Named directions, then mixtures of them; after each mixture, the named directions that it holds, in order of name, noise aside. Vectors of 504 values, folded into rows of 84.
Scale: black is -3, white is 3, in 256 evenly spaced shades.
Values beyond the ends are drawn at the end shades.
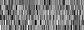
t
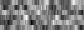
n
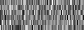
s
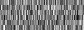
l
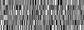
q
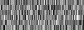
l.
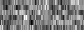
n, q.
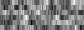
n.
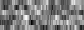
n.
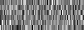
s.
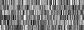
l, n, s.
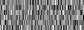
l, q, s.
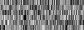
l, n, s.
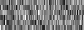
l, n, t.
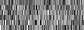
t.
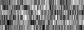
l, n.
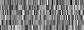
s.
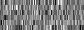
q, s.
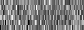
t.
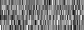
s, t.
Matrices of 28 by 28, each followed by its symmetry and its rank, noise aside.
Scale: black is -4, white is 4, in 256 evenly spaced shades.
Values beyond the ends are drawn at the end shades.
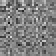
no symmetry, rank four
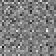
no symmetry, rank four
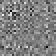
symmetric, rank three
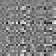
no symmetry, rank three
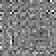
no symmetry, rank five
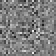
no symmetry, rank four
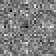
symmetric, rank four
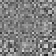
symmetric, rank three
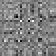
symmetric, rank three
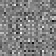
no symmetry, rank four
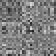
no symmetry, rank three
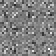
symmetric, rank five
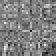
symmetric, rank four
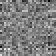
no symmetry, rank three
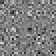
symmetric, rank four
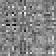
no symmetry, rank four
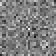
symmetric, rank four
